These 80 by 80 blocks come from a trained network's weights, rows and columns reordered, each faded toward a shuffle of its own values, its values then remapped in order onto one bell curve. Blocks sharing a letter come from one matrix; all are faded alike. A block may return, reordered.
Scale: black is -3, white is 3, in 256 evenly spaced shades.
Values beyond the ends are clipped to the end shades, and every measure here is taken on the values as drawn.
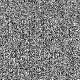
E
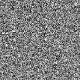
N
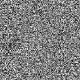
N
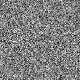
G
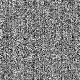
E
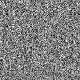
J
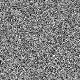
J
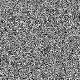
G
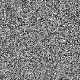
G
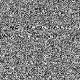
G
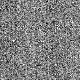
E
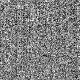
E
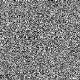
G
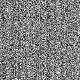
E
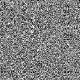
N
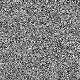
G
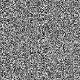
N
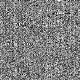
E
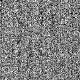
E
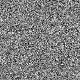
J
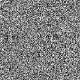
N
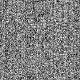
E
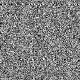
J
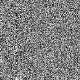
N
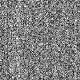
E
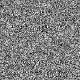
G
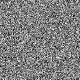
G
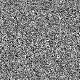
J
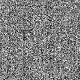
E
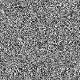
G
